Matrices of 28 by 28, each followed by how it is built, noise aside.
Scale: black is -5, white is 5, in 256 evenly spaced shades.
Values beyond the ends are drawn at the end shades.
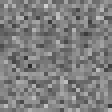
repeating columns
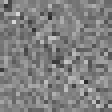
banded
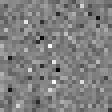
sparse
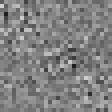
block diagonal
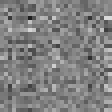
low rank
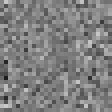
uneven columns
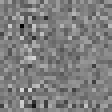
low rank
